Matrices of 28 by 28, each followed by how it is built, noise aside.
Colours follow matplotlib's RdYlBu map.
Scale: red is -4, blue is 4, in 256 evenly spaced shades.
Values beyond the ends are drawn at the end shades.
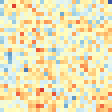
smooth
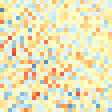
lower triangular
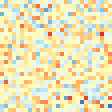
repeating columns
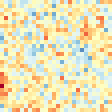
smooth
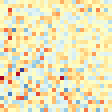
lower triangular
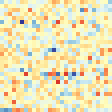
uneven rows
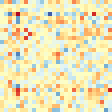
low rank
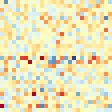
uneven rows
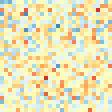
repeating columns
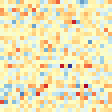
uneven rows
